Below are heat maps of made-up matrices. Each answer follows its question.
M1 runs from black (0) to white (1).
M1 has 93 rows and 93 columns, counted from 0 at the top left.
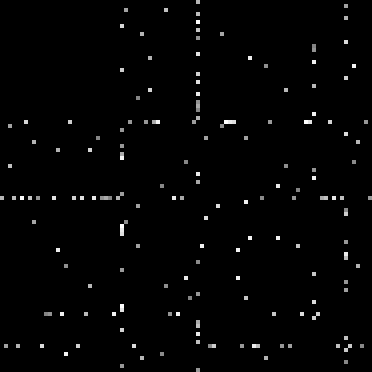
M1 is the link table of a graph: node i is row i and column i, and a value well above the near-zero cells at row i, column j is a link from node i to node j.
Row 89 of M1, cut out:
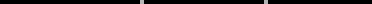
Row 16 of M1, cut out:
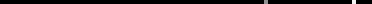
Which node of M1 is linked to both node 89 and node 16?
node 66
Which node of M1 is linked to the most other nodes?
node 49
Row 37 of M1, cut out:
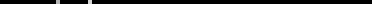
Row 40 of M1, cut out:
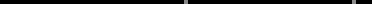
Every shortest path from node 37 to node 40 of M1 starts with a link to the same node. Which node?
node 14
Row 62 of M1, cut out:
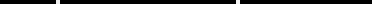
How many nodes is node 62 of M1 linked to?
2
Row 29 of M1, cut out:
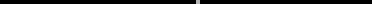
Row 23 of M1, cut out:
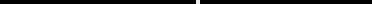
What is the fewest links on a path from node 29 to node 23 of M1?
2
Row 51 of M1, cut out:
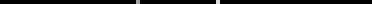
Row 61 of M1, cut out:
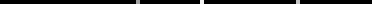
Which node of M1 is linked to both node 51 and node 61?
node 34
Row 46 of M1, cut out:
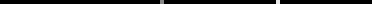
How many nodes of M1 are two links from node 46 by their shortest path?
2
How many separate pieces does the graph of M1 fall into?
6
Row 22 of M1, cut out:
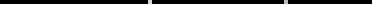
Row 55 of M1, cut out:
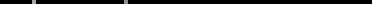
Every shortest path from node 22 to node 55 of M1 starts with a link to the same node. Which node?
node 71
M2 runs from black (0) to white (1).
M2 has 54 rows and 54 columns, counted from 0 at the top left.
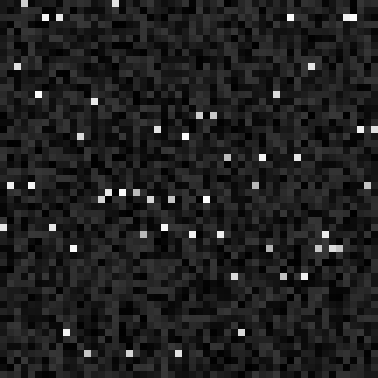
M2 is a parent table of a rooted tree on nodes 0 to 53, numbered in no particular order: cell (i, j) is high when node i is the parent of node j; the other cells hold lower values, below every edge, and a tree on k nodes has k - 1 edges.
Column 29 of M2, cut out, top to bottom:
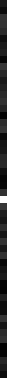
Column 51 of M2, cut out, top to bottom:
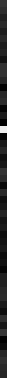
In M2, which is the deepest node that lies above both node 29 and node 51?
18
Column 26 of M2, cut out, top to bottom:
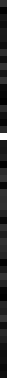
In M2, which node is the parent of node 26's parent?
27
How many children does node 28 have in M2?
4
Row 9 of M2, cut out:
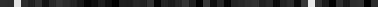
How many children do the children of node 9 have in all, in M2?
5
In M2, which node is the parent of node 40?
39
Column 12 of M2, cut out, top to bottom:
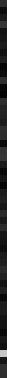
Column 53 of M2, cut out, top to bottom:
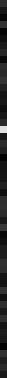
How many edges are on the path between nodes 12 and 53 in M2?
3
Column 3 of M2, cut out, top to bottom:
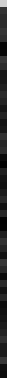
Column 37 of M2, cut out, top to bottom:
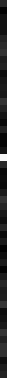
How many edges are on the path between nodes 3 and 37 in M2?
4
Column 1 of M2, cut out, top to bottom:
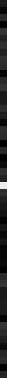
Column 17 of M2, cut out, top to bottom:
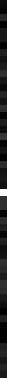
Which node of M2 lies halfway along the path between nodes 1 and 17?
19
